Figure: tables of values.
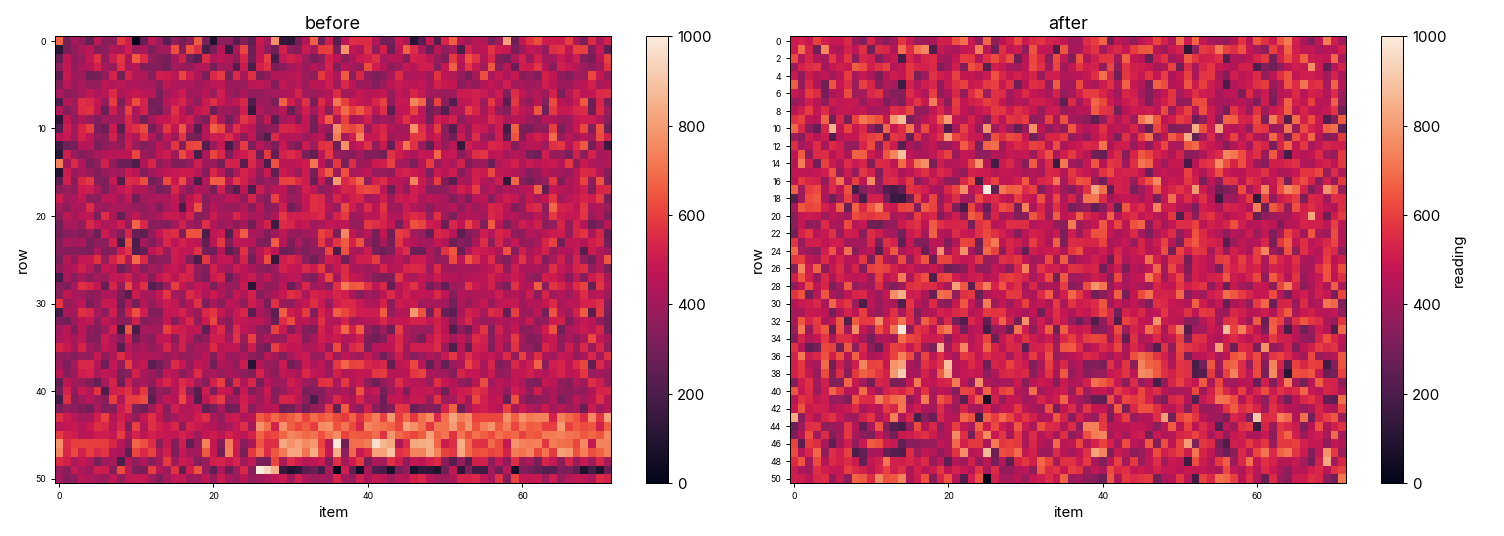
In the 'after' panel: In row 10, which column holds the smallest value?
20
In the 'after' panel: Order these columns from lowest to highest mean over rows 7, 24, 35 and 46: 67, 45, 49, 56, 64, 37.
56, 49, 45, 67, 37, 64
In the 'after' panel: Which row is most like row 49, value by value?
15
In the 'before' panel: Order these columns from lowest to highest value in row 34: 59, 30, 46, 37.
46, 37, 30, 59
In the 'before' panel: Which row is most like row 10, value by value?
16
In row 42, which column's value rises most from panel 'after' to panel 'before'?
51
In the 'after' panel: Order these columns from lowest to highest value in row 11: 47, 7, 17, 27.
47, 17, 7, 27
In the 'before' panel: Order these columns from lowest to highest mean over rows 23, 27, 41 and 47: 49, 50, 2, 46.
2, 50, 46, 49
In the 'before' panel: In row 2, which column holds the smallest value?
28
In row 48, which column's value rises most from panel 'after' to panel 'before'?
28
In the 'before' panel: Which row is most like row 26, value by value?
20
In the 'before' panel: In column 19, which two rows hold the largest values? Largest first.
46, 47
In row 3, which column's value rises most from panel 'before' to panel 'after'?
23
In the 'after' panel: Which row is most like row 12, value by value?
23
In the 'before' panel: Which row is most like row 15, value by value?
9
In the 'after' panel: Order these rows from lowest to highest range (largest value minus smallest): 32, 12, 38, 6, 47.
6, 12, 32, 47, 38
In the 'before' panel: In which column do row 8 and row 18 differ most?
25
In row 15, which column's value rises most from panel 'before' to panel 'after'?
0
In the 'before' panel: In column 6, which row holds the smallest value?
40
